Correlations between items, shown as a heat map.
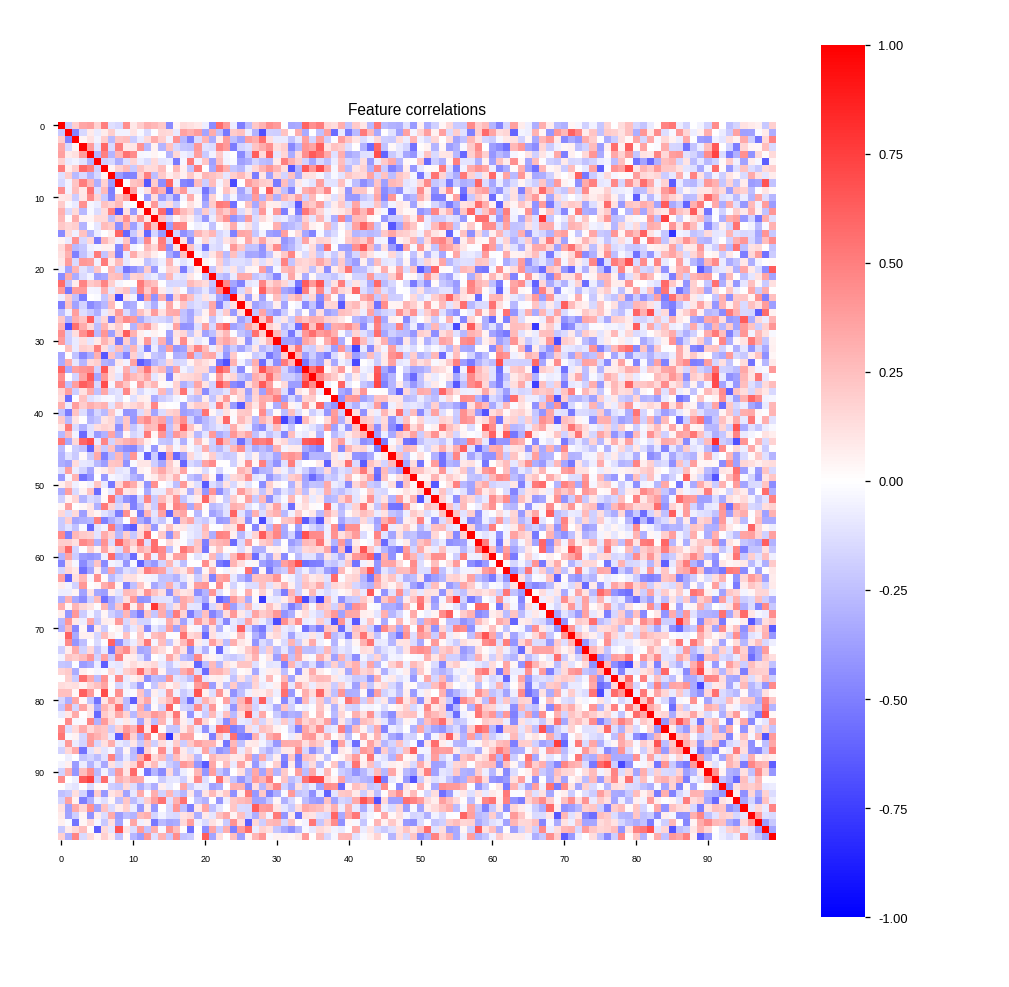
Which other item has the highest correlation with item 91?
44
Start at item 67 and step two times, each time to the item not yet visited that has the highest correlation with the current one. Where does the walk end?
84
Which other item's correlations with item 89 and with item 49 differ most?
87
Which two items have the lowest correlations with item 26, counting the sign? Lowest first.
97, 85
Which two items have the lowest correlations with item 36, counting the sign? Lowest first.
66, 55
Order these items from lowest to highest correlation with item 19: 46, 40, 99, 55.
40, 55, 46, 99
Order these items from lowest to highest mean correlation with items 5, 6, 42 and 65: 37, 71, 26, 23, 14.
26, 23, 37, 71, 14
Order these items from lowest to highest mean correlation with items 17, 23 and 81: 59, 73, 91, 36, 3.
73, 91, 36, 3, 59
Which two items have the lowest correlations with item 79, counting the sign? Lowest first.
75, 65
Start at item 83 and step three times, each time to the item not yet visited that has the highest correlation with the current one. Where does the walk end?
74
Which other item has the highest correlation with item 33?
61
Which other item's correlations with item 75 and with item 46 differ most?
31
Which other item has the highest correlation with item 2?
28
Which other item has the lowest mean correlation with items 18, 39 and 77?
68
